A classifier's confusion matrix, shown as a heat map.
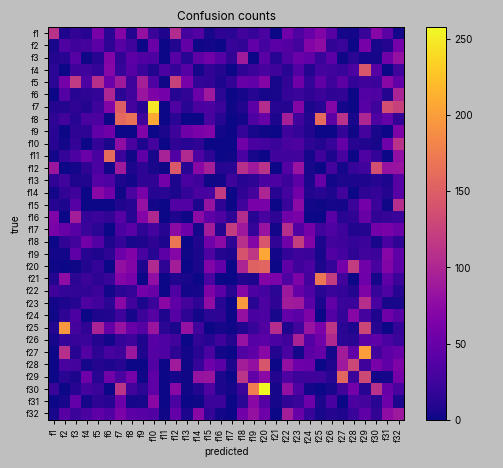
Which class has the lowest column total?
f17
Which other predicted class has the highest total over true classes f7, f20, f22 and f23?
f10
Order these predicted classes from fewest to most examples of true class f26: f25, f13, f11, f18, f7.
f13, f7, f11, f25, f18
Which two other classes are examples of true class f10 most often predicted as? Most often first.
f32, f7
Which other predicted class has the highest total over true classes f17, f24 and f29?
f18
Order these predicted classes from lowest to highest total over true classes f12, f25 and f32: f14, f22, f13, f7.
f13, f22, f14, f7
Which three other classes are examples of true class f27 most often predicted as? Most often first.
f29, f2, f8
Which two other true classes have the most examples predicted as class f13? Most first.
f11, f25
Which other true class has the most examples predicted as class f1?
f12
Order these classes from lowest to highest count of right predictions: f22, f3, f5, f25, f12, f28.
f3, f25, f22, f5, f28, f12
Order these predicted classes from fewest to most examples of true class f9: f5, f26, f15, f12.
f26, f12, f5, f15
